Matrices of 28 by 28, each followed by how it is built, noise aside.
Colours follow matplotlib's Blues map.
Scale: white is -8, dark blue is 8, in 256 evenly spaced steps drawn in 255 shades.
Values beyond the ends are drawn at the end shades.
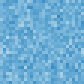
blocks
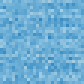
blocks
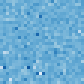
sparse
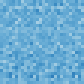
repeating columns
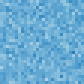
repeating rows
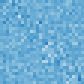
block diagonal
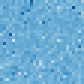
sparse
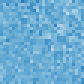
upper triangular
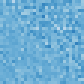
upper triangular
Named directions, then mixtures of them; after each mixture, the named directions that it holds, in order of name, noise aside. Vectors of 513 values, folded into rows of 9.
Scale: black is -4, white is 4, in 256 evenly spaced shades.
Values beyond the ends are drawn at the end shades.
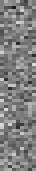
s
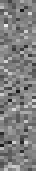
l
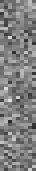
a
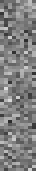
a.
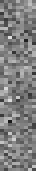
a.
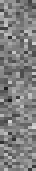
a.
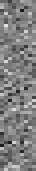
l.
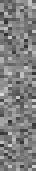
a, l.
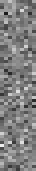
a, l.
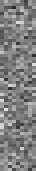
s.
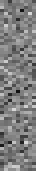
l.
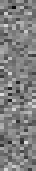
l, s.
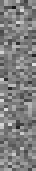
s.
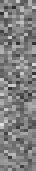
a, s.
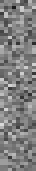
a, s.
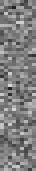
l, s.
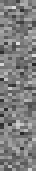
s.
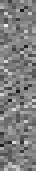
l.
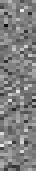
l.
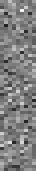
l.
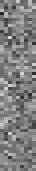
a, s.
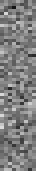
l, s.
